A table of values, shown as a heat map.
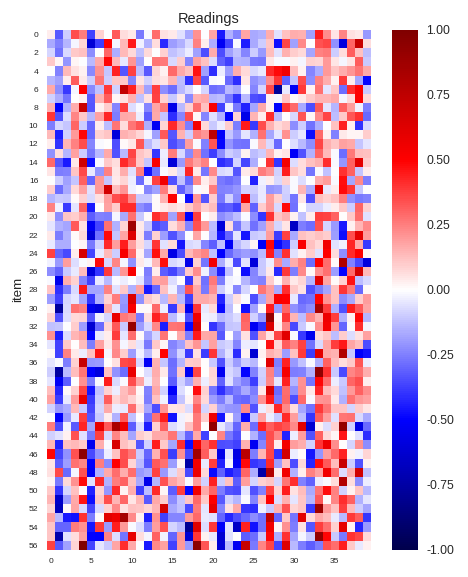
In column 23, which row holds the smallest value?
54
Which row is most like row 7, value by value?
3
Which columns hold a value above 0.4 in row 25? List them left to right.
6, 14, 20, 33, 36
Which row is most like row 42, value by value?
8
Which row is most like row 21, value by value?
13
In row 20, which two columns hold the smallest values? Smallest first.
17, 26
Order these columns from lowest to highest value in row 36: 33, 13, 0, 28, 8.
28, 33, 0, 8, 13
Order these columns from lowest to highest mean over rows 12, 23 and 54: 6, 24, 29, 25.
25, 29, 24, 6
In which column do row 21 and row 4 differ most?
30
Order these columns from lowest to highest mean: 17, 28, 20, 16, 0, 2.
17, 2, 28, 16, 0, 20
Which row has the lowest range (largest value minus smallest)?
2
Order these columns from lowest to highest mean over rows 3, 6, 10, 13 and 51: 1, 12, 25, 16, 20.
25, 1, 12, 20, 16
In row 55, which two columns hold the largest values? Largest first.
33, 10
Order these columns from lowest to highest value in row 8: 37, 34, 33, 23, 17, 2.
23, 2, 34, 17, 37, 33
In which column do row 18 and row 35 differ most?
15
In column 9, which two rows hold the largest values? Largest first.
53, 6
